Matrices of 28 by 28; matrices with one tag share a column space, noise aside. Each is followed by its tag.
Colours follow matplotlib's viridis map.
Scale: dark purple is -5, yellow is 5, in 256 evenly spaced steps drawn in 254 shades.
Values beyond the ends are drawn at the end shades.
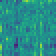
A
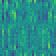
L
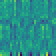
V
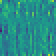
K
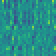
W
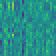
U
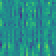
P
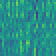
U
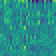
W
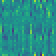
K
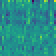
W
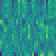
V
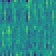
L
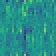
K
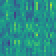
U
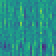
P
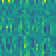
A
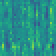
P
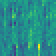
P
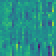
P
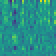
W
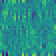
L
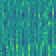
P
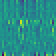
V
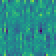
K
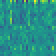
W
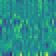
V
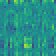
A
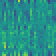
L
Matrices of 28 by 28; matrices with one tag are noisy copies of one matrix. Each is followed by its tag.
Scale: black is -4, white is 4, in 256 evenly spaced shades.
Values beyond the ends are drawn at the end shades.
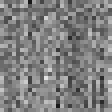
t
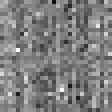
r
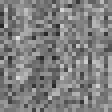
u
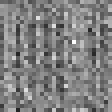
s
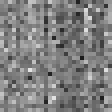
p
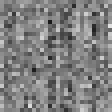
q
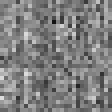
r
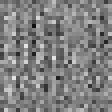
s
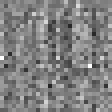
q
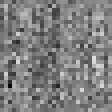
u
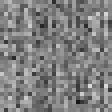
r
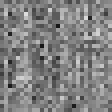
u
